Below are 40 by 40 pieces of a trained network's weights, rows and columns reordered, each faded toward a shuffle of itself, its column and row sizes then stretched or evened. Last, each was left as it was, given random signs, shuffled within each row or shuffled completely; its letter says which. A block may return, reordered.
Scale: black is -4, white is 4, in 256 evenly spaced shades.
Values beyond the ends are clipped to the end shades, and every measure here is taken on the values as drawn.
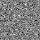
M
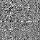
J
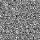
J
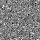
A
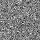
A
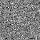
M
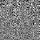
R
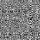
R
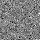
A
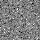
A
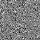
J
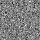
A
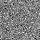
A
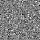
M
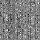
R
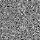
J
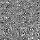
J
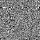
J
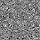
R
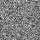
M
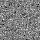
A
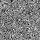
A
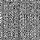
R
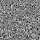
M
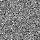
A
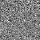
J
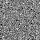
A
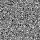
A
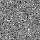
A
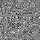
R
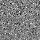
M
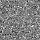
M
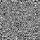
R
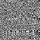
R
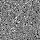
A
